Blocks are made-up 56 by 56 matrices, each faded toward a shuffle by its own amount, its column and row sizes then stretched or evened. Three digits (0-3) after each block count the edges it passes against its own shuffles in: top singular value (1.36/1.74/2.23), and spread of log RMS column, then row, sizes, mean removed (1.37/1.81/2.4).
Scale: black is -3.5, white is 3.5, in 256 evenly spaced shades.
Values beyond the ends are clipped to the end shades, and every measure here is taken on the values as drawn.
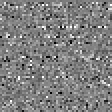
0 0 3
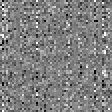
2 3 0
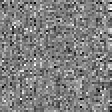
2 3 0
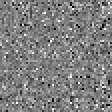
1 2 1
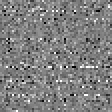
0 1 3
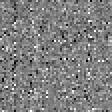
0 2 1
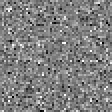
1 1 1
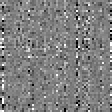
2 3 1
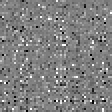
1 2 2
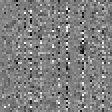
2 3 1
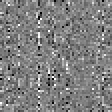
2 3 1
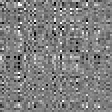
3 3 2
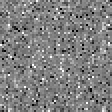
1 0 0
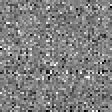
2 1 2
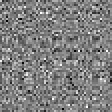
3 0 2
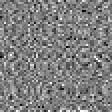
3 0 1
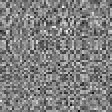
3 2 1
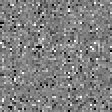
0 2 1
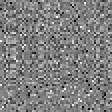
3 0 0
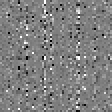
2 3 0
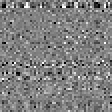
3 0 3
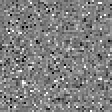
0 0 0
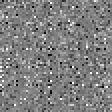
0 2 2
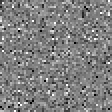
1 2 1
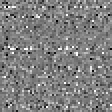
0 0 3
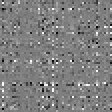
1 3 3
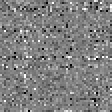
0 2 3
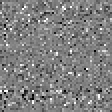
1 1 2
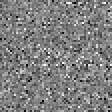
0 0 1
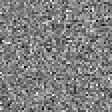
1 1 1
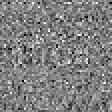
2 1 2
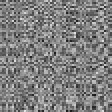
3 2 2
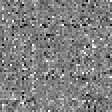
0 2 2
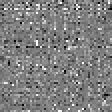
2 2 2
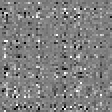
1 3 3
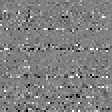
0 1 3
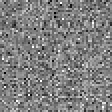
2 0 0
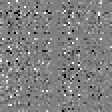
1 3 3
